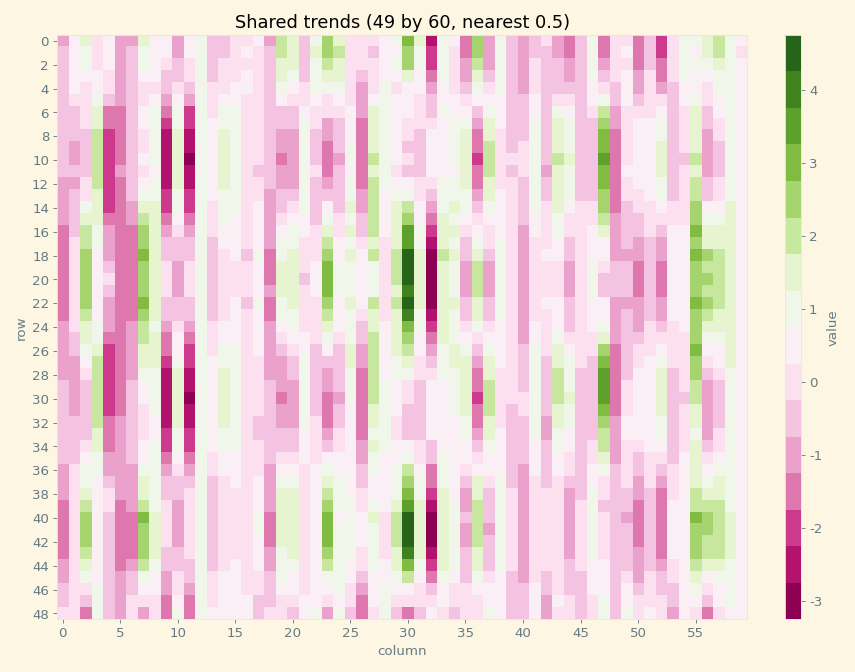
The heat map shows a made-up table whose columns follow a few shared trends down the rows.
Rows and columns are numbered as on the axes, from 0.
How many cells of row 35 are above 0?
29
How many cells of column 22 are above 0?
22
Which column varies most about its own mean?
30
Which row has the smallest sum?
48
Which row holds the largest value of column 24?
1
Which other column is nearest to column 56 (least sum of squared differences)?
2
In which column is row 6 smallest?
11
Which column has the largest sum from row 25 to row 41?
55
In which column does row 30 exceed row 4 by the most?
47
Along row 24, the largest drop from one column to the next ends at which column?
32
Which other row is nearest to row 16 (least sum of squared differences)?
24
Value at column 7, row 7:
0.5
